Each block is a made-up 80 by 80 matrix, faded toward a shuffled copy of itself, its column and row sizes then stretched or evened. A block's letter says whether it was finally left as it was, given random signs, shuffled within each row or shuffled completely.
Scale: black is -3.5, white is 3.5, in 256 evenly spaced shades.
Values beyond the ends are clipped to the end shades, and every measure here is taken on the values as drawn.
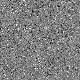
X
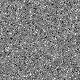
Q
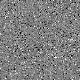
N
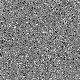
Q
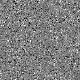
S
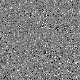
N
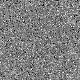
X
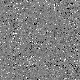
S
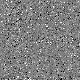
S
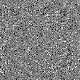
N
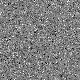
Q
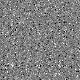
S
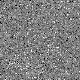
X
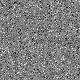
Q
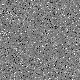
Q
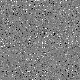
S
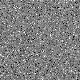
X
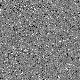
Q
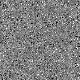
S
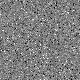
Q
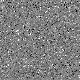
X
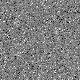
X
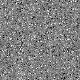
S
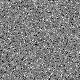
Q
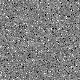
X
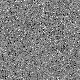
Q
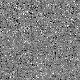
S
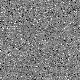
X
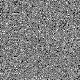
N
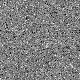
Q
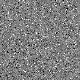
S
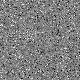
Q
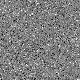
Q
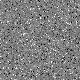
X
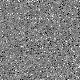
X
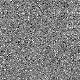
N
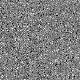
N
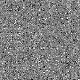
N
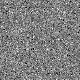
X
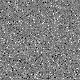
X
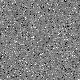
Q
